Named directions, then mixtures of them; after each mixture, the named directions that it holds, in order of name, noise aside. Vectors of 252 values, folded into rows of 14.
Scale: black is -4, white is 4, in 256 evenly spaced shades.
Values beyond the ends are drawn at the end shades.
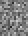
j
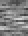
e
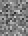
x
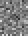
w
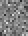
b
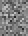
x.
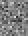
j, x.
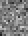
b, e, j.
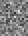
x.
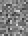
j, x.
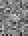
w.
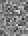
b, j, x.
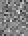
b, x.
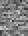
b, e, x.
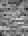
b, e.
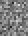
j.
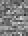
e, w, x.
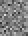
b, j.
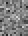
w.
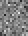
b.
